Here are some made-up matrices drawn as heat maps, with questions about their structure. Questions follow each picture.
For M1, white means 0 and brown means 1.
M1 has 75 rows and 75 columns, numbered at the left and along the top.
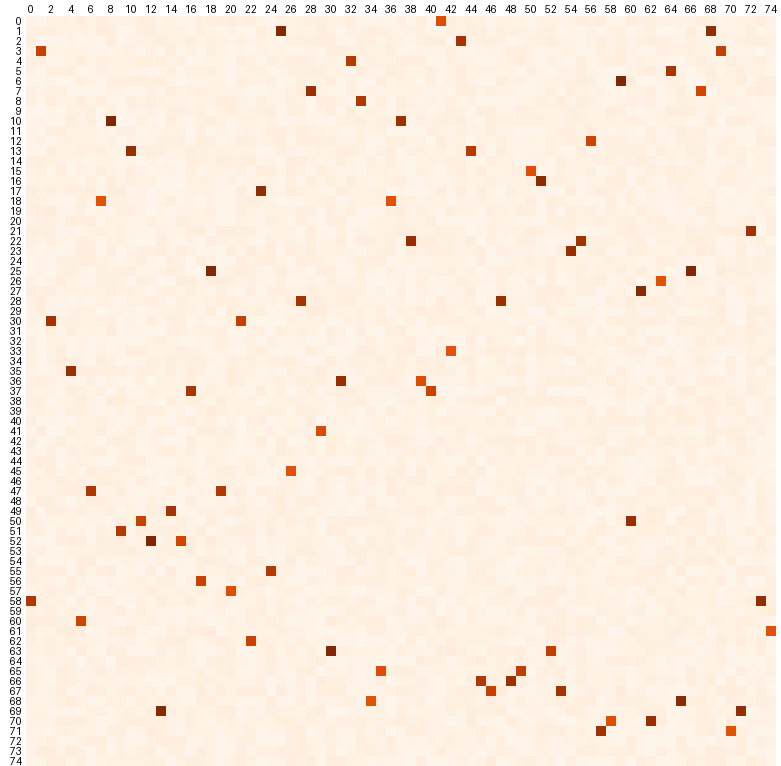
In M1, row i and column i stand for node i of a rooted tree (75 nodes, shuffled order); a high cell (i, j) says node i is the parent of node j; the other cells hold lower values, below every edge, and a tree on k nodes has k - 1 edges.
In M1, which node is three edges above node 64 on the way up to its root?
50
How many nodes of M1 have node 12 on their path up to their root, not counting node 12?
4
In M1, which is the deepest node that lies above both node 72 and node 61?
25
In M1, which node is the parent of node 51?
16
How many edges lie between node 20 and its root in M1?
4
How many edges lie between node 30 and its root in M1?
7
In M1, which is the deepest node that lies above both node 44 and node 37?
13
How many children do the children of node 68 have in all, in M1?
2
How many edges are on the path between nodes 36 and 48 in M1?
4
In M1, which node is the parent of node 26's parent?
66
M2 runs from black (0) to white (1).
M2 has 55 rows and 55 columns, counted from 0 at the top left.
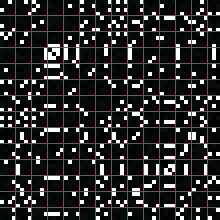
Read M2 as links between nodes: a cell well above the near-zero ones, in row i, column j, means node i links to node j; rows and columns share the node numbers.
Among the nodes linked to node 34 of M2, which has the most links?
node 50
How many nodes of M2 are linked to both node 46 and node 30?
7
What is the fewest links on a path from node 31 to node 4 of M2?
7
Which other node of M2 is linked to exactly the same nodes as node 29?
node 20
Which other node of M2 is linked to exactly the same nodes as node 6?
node 2
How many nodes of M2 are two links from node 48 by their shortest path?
4
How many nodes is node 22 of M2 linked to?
2
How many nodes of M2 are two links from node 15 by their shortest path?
3
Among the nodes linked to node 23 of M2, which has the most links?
node 7
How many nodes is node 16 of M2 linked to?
9
